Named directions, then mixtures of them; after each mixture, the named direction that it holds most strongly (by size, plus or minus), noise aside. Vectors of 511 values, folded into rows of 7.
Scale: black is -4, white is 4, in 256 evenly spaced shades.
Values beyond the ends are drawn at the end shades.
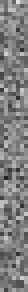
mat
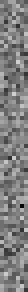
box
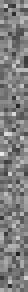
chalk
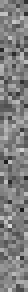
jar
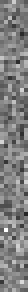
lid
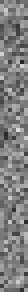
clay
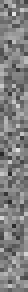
chalk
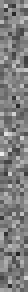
chalk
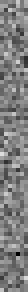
chalk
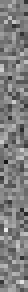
lid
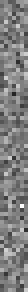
box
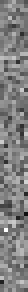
lid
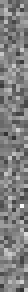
box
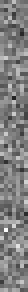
lid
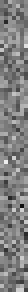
box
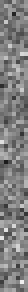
lid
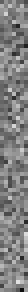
clay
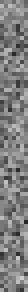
clay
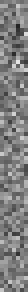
chalk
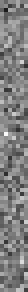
clay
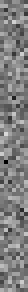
chalk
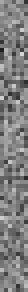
jar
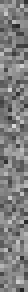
clay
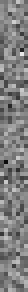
mat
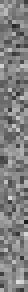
clay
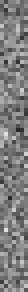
clay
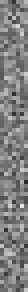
box
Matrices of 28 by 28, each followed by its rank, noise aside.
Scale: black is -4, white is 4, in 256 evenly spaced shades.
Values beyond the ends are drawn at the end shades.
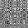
three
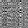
three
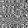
four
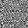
six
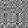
three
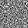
six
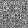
six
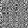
four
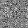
six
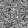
eight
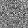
six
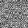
eight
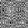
four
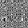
four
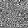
eight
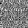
eight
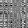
three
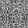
four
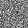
eight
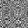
four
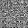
eight
